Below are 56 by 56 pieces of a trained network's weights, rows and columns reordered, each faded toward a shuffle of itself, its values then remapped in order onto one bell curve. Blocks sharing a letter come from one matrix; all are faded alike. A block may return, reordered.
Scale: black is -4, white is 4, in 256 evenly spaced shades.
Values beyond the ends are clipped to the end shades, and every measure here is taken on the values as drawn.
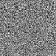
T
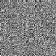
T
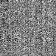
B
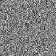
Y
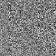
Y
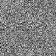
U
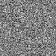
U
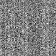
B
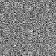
T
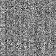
B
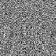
T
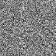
Y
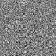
U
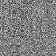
T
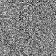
T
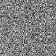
U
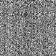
B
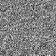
U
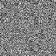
U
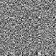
T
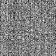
B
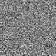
U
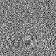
T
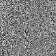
Y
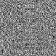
U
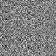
T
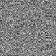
T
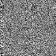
Y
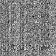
B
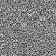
U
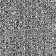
B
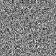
U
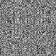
T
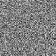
U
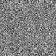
U
